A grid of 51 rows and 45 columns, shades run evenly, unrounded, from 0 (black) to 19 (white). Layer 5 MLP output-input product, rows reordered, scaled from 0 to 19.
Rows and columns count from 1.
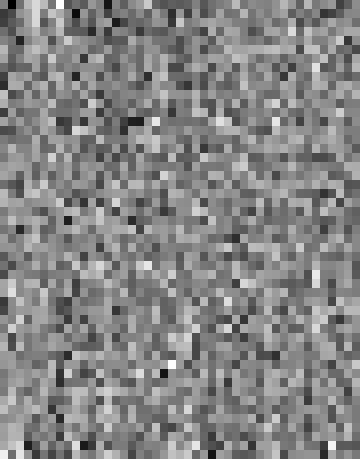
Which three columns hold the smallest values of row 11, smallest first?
13, 2, 38
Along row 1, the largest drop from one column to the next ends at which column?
9
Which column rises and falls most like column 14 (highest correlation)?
24
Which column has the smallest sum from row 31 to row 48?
8
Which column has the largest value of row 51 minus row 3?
1
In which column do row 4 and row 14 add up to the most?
35
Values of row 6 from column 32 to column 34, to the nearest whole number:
13 13 14
